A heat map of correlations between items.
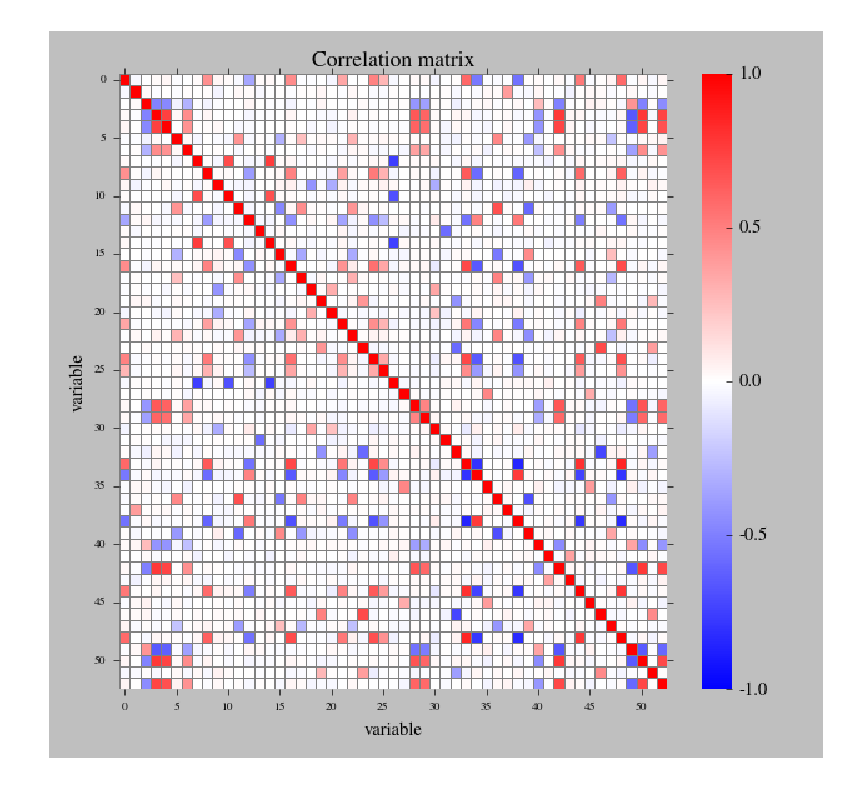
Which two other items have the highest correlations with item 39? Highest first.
15, 47
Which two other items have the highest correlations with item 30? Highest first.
18, 20
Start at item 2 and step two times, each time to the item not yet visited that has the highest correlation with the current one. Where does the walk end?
40
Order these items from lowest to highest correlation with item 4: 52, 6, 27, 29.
27, 6, 29, 52
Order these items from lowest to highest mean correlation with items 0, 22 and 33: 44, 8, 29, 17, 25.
29, 17, 25, 8, 44
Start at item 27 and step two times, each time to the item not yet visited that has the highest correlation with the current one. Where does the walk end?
45
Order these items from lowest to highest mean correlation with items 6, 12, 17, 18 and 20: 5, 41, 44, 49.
44, 49, 41, 5
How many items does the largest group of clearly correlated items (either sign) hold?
12
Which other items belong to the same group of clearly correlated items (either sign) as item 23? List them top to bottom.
19, 32, 46, 51
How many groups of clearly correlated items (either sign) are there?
10
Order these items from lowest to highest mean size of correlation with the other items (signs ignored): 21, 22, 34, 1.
1, 22, 21, 34
